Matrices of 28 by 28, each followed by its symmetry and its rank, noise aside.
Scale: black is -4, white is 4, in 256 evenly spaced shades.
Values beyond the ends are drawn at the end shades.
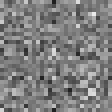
no symmetry, rank six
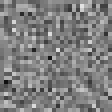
antisymmetric, rank six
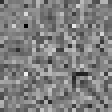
symmetric, rank six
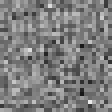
no symmetry, rank eight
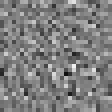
antisymmetric, rank six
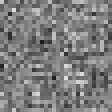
no symmetry, rank six
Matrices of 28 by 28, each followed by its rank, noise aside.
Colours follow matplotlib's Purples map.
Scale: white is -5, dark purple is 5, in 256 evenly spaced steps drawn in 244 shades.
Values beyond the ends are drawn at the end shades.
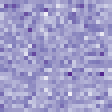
six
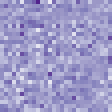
five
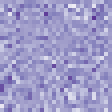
seven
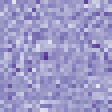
five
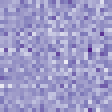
six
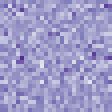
eight
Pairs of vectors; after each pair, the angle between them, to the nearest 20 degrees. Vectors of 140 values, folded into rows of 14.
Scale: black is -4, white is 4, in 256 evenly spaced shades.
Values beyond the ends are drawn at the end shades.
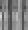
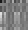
60 degrees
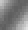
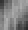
160 degrees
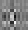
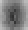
100 degrees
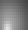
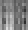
60 degrees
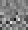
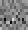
140 degrees
